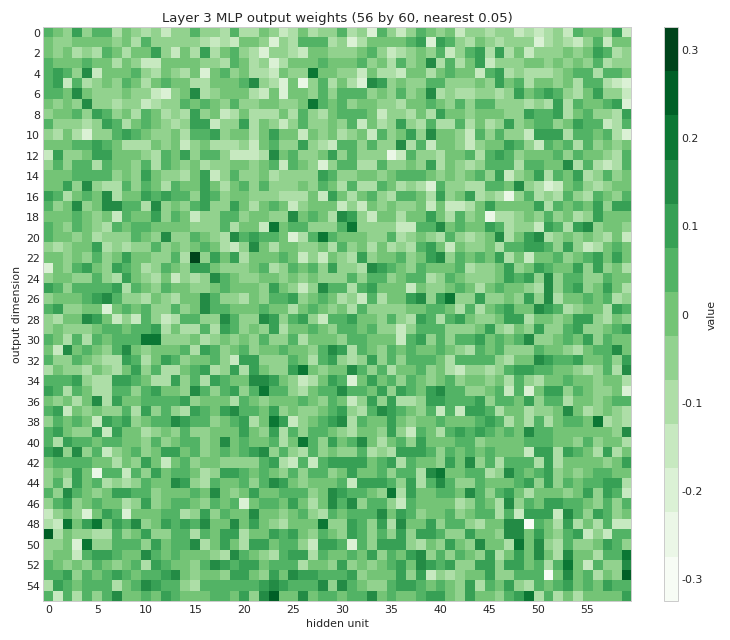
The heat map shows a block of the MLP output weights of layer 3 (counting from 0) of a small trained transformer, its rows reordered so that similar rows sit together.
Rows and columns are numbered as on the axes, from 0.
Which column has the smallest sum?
24
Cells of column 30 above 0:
25
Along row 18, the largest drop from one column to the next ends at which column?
45
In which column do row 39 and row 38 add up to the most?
23
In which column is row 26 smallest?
32
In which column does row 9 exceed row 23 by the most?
0
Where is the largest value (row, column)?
22, 15
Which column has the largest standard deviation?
59
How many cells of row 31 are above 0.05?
6
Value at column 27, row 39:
0.05
